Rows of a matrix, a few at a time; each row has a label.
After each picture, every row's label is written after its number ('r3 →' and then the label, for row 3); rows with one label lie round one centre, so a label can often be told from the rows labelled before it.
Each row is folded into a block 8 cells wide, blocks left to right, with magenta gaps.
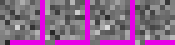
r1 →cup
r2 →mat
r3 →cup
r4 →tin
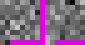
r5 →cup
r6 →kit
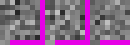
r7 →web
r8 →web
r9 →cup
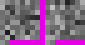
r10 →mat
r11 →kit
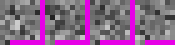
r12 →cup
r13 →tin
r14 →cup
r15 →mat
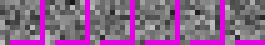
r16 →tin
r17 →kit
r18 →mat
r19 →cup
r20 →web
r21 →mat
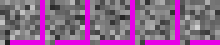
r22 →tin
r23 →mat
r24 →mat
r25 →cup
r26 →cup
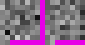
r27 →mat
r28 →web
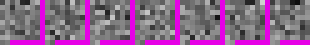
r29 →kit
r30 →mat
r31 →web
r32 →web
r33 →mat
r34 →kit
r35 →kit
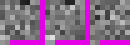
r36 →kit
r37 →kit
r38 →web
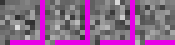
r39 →cup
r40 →web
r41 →cup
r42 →tin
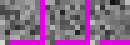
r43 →tin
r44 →tin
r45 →kit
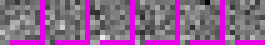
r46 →web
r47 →cup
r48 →tin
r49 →tin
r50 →kit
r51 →mat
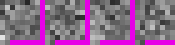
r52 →kit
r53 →mat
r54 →kit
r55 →cup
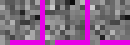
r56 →mat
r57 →kit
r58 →mat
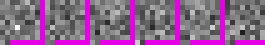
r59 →cup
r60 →mat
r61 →tin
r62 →tin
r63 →tin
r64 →cup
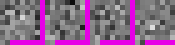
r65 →web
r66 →kit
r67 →web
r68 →cup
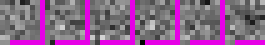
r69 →kit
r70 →cup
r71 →tin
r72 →cup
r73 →kit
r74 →mat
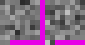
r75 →kit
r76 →tin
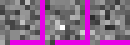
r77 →tin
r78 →cup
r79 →web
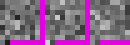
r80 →cup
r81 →tin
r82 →cup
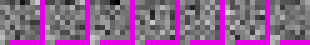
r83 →kit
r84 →kit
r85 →kit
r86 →web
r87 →web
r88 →mat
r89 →kit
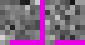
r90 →kit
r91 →kit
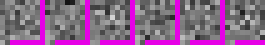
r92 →tin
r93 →kit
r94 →web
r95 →mat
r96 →kit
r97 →web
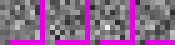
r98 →cup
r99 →mat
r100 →cup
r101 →cup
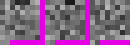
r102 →kit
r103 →kit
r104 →tin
